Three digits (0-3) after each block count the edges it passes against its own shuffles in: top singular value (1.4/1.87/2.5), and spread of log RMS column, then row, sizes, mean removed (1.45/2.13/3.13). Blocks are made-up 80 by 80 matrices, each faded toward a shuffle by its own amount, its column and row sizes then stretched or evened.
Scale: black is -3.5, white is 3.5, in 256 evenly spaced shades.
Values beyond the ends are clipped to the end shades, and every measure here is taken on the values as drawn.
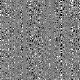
2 3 1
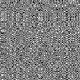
3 1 0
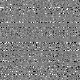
1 1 3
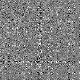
1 2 2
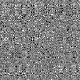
2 0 2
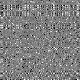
3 0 2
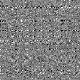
2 1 2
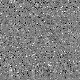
1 0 1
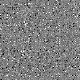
1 1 1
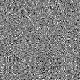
2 0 0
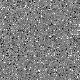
1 1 1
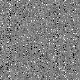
1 2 0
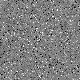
0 0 0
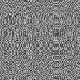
3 1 2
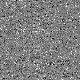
1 0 1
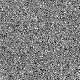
1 0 0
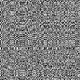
3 1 2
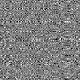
3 0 2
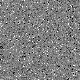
0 1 0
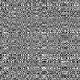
3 2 3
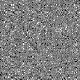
2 1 1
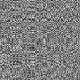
3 1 2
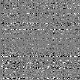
1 2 3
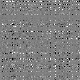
1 2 3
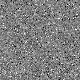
0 0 1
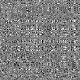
2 1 2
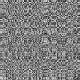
3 1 2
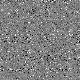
0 0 2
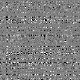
2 1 3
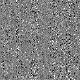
1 2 0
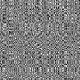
3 2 1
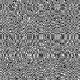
3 0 1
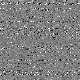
0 0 3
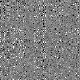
2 2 1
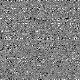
0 1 2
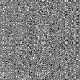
2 1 0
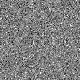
1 0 0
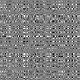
3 2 3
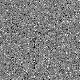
1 1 0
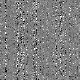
0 3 0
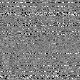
0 0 3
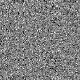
1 1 0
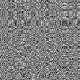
3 1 0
